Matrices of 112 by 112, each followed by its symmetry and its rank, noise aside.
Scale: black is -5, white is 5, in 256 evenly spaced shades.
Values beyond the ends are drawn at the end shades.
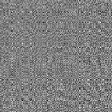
antisymmetric, rank six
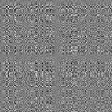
no symmetry, rank four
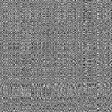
no symmetry, rank six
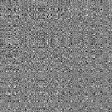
no symmetry, rank six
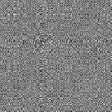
symmetric, rank eight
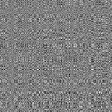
no symmetry, rank six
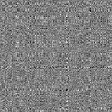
no symmetry, rank eight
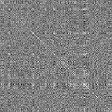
symmetric, rank six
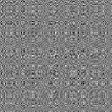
symmetric, rank four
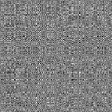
antisymmetric, rank six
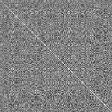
symmetric, rank six
